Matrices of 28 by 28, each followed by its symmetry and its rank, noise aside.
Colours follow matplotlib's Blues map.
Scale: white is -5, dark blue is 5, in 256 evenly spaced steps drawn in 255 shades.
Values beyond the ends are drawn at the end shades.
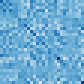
symmetric, rank four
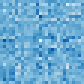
no symmetry, rank four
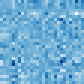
no symmetry, rank four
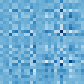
no symmetry, rank two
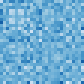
symmetric, rank three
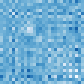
symmetric, rank three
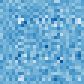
symmetric, rank four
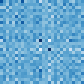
symmetric, rank three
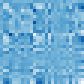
symmetric, rank two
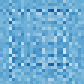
antisymmetric, rank two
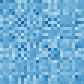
symmetric, rank four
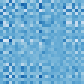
antisymmetric, rank two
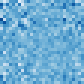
antisymmetric, rank four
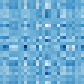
antisymmetric, rank two
